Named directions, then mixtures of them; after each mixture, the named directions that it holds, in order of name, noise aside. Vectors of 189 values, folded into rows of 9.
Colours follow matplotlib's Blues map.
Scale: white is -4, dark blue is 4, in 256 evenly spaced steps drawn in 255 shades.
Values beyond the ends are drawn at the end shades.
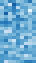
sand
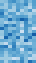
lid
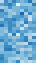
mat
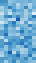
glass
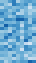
lid, sand.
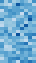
mat.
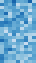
mat, sand.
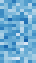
lid, mat.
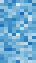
mat.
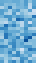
glass, lid.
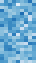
mat.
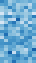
glass.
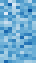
sand.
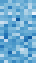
glass, lid.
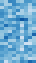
lid, sand.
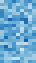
lid, mat.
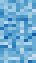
lid.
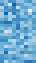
sand.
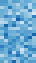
glass, lid.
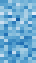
glass.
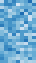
mat.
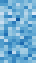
glass.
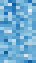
sand.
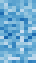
lid.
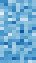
glass, lid.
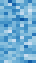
lid, sand.
